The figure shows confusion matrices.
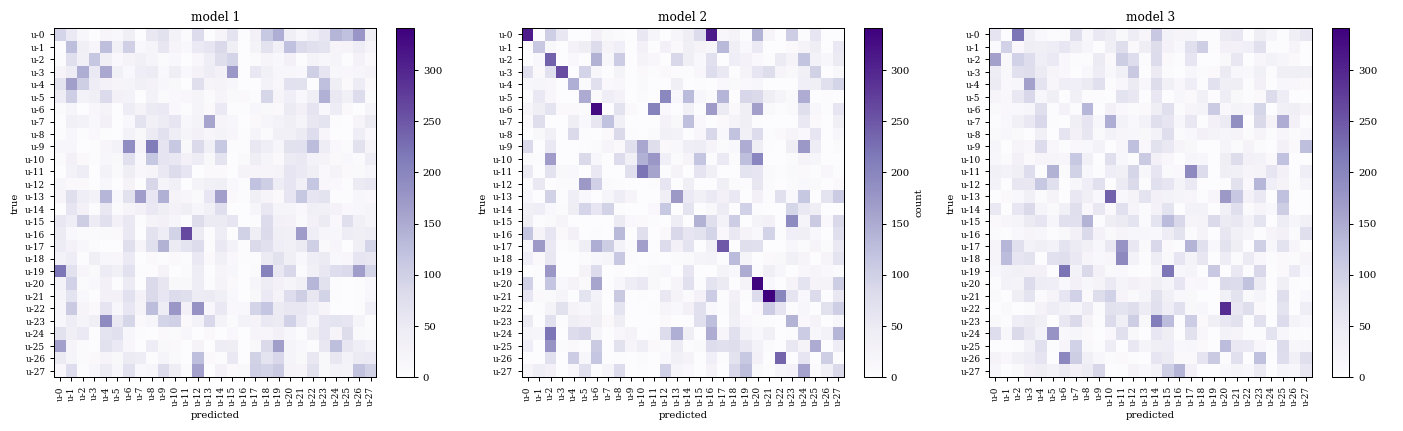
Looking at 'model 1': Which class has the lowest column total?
u-16
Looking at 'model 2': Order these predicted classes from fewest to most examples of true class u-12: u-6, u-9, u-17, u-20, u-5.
u-9, u-17, u-20, u-6, u-5
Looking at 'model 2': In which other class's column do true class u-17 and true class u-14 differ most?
u-10
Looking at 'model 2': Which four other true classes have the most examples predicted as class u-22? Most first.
u-26, u-21, u-13, u-2
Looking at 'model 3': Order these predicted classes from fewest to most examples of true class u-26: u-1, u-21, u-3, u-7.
u-1, u-3, u-21, u-7
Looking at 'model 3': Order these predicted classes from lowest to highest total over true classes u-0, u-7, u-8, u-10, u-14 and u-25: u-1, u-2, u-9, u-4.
u-1, u-9, u-4, u-2
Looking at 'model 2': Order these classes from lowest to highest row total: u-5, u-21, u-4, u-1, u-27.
u-4, u-1, u-27, u-5, u-21
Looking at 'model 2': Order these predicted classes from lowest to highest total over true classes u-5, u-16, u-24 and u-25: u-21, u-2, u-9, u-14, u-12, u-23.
u-9, u-23, u-21, u-14, u-12, u-2
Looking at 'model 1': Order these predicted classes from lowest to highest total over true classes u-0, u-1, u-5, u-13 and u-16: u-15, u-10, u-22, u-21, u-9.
u-15, u-10, u-22, u-9, u-21
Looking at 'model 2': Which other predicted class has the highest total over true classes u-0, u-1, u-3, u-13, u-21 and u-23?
u-16
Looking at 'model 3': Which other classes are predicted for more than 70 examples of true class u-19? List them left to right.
u-6, u-8, u-15, u-23
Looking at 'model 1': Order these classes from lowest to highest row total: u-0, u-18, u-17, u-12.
u-18, u-12, u-17, u-0
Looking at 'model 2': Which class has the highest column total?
u-2
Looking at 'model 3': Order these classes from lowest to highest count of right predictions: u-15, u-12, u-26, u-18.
u-26, u-18, u-12, u-15
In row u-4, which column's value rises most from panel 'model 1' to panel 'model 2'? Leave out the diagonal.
u-27
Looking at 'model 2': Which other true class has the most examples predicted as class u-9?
u-11
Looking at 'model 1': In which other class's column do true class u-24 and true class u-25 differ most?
u-19
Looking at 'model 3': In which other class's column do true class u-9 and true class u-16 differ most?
u-12
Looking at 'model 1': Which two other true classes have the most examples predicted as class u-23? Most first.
u-5, u-4
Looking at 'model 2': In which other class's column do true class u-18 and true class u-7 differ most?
u-14
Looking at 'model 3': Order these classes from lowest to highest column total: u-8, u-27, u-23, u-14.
u-27, u-8, u-23, u-14
